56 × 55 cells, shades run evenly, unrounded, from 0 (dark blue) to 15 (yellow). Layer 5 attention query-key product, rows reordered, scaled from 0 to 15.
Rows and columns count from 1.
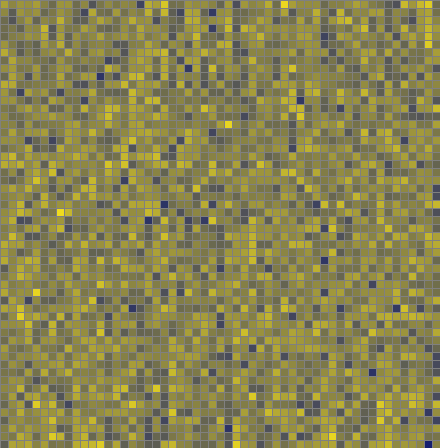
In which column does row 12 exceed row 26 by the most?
40
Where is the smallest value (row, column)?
56, 54
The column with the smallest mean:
28
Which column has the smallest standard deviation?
2
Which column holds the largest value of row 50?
32
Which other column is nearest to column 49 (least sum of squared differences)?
35
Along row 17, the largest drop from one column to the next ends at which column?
47
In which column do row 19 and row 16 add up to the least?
37
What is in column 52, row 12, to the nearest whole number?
5
